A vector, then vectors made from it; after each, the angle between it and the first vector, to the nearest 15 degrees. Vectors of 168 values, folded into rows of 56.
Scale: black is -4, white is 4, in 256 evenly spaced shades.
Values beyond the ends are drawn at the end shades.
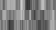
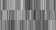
30 degrees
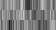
30 degrees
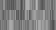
150 degrees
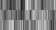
150 degrees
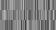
75 degrees
